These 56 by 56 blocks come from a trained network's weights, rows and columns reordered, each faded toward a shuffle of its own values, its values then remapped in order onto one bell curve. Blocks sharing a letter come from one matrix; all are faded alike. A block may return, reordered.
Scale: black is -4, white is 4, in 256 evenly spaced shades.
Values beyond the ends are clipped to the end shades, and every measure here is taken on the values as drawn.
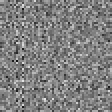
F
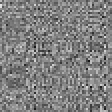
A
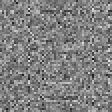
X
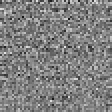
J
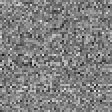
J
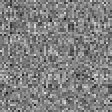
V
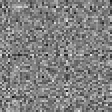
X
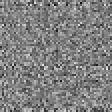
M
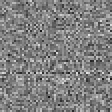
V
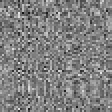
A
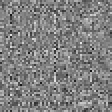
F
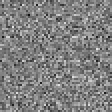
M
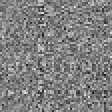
X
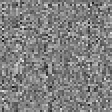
X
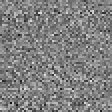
J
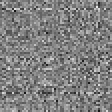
V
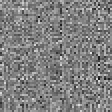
A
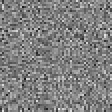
V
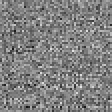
M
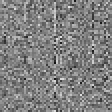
A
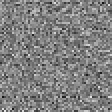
J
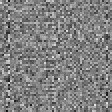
A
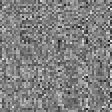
A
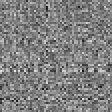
V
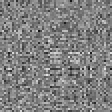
V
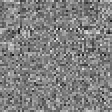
J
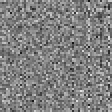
X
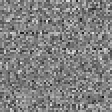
J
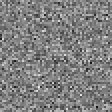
J
